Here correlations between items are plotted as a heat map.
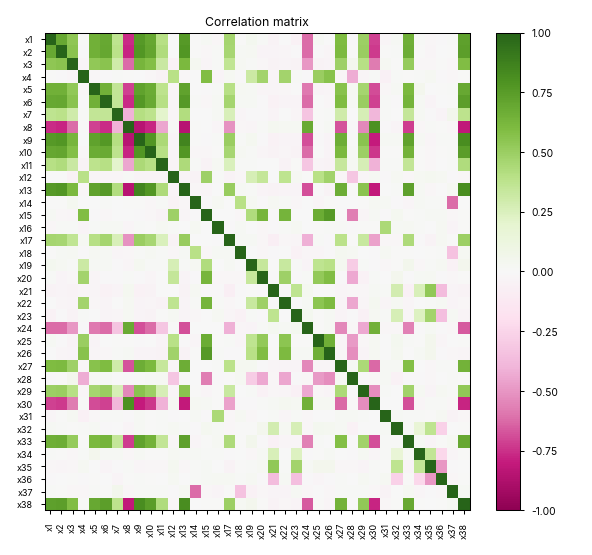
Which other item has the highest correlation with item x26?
x15
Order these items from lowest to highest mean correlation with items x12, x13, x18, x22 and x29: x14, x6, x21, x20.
x21, x14, x20, x6
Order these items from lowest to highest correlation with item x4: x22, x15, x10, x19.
x10, x19, x22, x15
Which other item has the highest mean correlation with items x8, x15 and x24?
x30
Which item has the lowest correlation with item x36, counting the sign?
x35
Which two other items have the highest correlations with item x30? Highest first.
x8, x24
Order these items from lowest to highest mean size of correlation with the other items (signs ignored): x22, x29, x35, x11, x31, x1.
x31, x35, x22, x11, x29, x1
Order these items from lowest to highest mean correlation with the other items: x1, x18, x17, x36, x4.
x36, x18, x4, x17, x1
